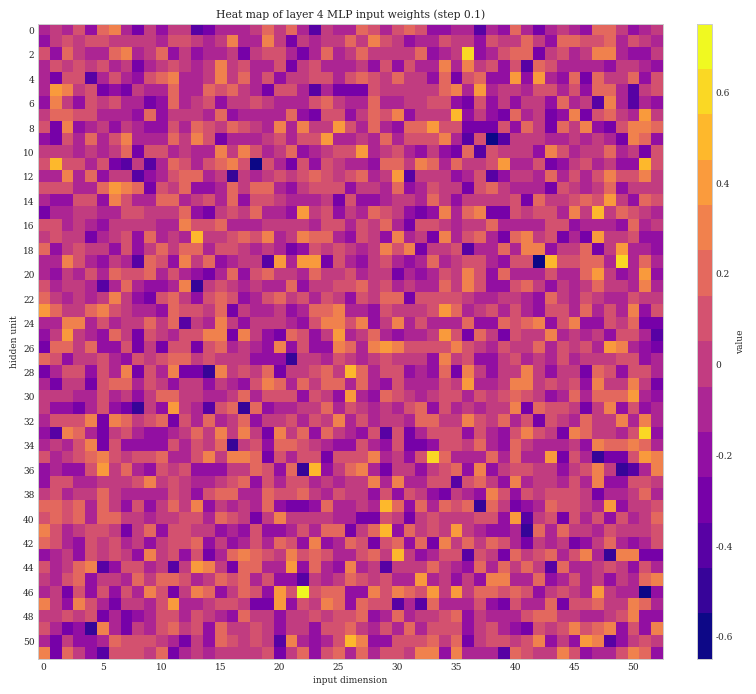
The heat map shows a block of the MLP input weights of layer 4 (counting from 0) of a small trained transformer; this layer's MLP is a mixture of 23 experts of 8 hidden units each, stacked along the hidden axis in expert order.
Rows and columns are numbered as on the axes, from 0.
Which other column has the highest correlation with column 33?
14
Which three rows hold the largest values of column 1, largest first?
11, 5, 6
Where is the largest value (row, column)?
46, 22
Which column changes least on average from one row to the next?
3
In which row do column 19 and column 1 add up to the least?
33
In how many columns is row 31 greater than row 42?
18
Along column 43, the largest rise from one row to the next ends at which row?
19
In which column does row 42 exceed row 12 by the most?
38
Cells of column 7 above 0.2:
4
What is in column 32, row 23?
0
